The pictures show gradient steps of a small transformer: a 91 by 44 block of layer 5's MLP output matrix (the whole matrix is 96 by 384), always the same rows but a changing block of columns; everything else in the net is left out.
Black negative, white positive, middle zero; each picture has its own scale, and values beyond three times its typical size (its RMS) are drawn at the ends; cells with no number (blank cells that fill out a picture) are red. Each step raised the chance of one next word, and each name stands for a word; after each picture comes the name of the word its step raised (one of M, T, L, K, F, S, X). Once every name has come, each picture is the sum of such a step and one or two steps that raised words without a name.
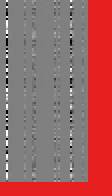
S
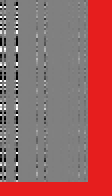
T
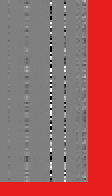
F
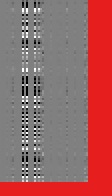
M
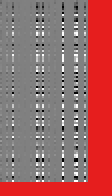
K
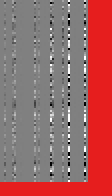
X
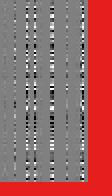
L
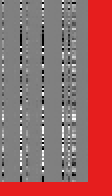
X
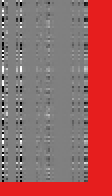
F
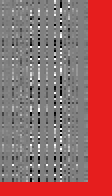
M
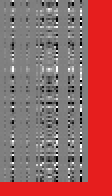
M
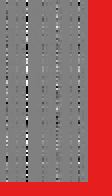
L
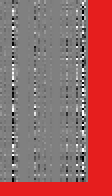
F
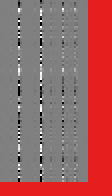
M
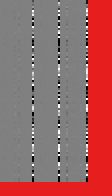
F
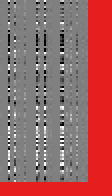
X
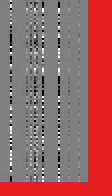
M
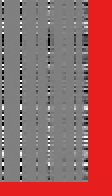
T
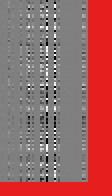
L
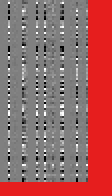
F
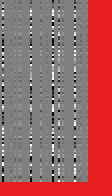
K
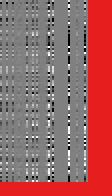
K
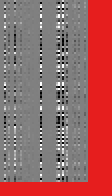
L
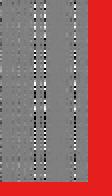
L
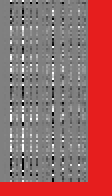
X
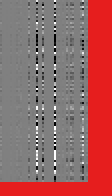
T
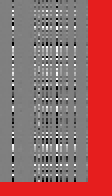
K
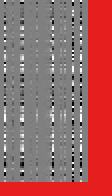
X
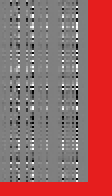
L
